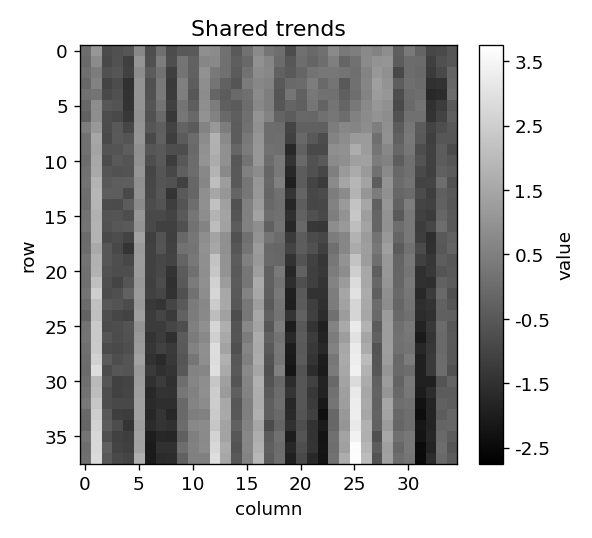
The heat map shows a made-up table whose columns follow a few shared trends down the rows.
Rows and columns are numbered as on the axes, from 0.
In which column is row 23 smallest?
19
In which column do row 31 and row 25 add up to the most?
25
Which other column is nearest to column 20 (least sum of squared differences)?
14
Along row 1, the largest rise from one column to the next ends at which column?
5
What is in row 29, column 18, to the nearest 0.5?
0.5
